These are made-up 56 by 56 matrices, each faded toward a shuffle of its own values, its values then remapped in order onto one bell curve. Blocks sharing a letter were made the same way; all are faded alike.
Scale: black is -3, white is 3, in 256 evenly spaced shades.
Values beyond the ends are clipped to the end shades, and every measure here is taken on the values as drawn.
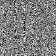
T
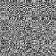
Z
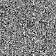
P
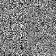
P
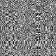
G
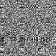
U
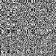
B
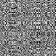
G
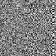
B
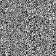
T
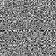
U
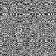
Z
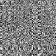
B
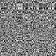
Z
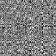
G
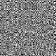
G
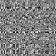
Z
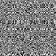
Z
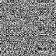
U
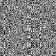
G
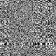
B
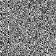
T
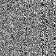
T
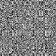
G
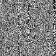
T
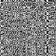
G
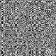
B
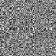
B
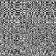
Z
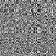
Z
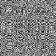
Z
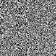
P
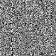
P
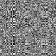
G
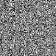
P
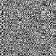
B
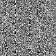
T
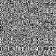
B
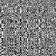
G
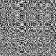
Z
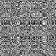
Z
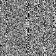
T
